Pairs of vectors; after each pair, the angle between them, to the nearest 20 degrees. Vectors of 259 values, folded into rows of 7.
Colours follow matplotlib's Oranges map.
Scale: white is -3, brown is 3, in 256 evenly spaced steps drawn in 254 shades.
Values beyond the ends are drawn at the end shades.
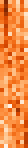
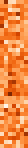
80 degrees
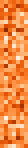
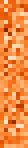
40 degrees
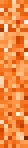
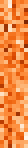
140 degrees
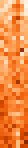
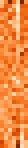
120 degrees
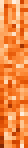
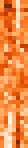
60 degrees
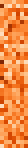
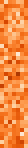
120 degrees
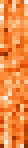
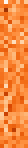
80 degrees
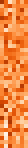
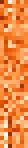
20 degrees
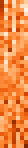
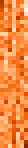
20 degrees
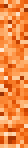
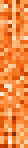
140 degrees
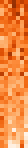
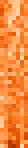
140 degrees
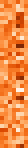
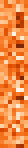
20 degrees
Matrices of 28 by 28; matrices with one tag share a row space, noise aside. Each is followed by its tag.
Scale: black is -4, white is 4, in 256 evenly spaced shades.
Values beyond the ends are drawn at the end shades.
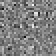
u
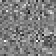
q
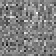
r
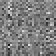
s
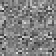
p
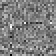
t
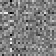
t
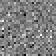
u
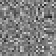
q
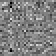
t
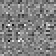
s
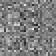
u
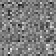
s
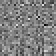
q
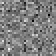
u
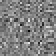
q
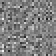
u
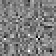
q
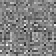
r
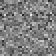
p
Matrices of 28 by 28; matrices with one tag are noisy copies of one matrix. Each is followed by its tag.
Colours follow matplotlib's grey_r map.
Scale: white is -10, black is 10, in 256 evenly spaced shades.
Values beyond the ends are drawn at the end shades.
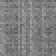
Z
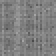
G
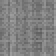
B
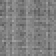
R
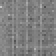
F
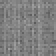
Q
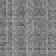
R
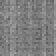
B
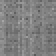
Z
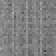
F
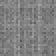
Q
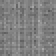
Q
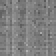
R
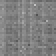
Z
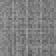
F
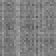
G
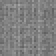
Q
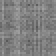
G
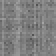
G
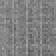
F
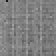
F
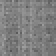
Z
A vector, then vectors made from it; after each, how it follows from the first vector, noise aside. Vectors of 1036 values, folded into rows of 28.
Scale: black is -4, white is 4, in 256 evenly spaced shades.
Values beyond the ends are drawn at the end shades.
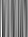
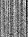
reversed, negated.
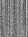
reversed, shrunk.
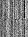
wrapped around, negated.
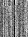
wrapped around, negated.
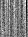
reversed, negated.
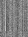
wrapped around, shrunk.
